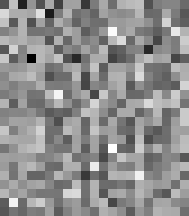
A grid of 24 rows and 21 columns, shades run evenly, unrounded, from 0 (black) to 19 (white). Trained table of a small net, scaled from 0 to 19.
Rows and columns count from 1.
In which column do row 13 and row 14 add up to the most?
21
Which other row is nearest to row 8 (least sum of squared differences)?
19
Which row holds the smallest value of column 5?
1
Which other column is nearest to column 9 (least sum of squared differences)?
4
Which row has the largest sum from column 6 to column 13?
11
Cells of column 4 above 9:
18
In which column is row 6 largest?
2
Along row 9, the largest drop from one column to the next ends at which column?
10
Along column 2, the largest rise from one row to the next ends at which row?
23
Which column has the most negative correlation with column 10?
16
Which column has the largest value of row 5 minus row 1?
3
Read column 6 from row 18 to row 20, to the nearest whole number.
10 8 9
